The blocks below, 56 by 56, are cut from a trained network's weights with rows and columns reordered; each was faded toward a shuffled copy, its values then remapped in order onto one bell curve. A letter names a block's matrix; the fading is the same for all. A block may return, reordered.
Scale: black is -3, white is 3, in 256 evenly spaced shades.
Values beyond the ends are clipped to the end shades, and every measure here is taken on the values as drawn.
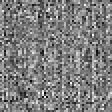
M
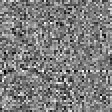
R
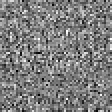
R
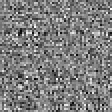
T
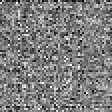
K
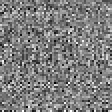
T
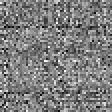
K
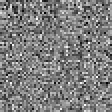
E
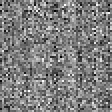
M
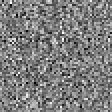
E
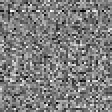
R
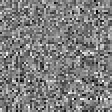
E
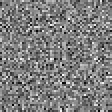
T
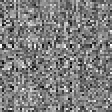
M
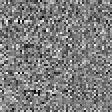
R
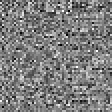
E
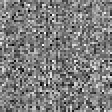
M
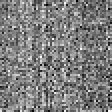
M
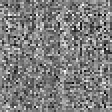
M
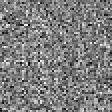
R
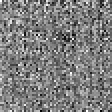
M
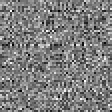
E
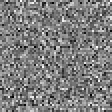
T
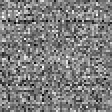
K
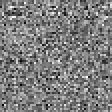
T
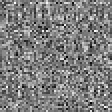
E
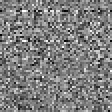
R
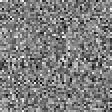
E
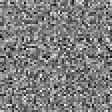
T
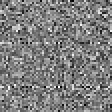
R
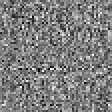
R
